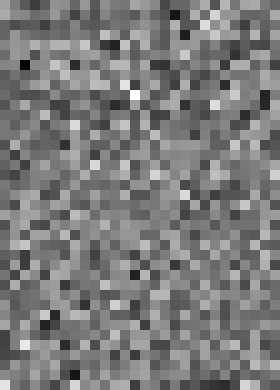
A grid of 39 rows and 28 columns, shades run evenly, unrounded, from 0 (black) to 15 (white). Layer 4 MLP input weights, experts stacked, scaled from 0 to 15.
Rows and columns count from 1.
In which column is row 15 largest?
24
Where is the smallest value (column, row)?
3, 7
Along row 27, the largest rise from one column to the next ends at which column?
4
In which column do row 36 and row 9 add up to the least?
14
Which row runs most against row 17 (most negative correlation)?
35
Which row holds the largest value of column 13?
9
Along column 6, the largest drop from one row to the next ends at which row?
32
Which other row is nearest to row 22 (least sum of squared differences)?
19
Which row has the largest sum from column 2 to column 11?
5
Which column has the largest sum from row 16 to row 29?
13
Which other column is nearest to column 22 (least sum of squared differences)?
28
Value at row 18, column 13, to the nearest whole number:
10
